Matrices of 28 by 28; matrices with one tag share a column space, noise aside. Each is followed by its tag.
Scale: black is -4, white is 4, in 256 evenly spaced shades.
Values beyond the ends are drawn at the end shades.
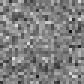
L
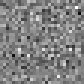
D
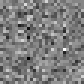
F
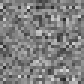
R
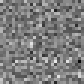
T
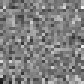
R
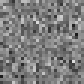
L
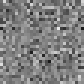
D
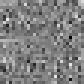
L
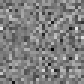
F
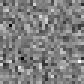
L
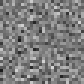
F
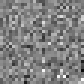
R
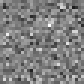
R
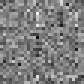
T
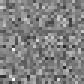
R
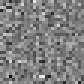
T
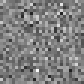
F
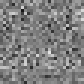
D
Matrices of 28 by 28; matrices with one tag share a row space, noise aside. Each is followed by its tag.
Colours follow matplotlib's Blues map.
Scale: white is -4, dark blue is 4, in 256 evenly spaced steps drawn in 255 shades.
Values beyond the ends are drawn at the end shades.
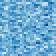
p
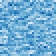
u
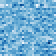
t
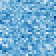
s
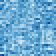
t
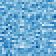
t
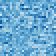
s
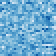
t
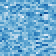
p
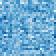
s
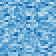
p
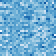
s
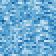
p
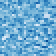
p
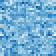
t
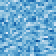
p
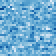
t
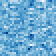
u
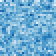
t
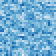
t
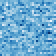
t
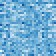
t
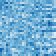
t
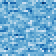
u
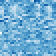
p
